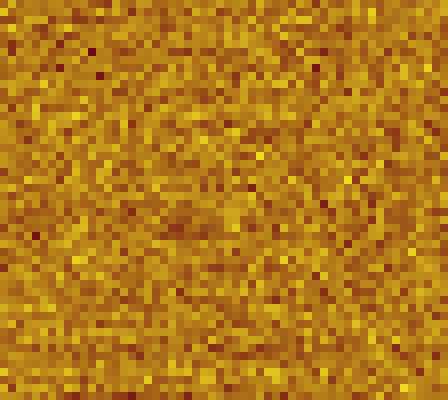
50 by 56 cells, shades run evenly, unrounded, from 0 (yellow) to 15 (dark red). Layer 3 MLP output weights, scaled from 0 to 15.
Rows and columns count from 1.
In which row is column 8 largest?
9
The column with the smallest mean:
53
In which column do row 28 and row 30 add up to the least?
48
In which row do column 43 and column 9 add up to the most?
44
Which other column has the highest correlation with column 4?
32
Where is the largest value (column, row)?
12, 7
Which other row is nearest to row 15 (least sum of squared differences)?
33
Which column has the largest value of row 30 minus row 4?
35
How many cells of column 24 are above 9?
13
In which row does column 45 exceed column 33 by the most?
20
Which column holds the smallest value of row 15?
10
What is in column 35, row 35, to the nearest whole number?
6
